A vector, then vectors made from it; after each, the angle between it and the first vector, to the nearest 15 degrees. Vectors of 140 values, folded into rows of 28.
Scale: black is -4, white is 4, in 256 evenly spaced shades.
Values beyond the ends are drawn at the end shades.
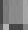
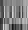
45 degrees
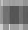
120 degrees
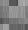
60 degrees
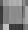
30 degrees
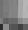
45 degrees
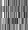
105 degrees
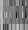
135 degrees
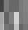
90 degrees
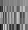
60 degrees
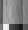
45 degrees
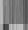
165 degrees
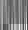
120 degrees
